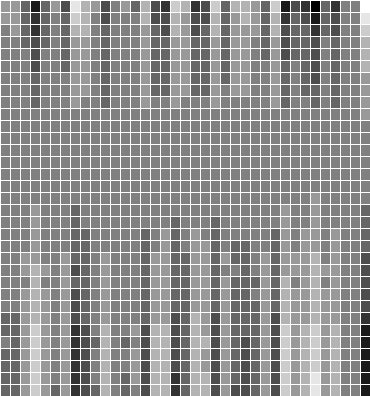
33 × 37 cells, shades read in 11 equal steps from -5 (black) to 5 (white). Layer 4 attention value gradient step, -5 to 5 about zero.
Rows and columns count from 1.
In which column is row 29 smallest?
37
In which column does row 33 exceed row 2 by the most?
32
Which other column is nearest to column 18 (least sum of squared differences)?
22
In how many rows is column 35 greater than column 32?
9
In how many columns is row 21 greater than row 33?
16
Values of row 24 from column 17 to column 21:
1 -1 -1 1 1
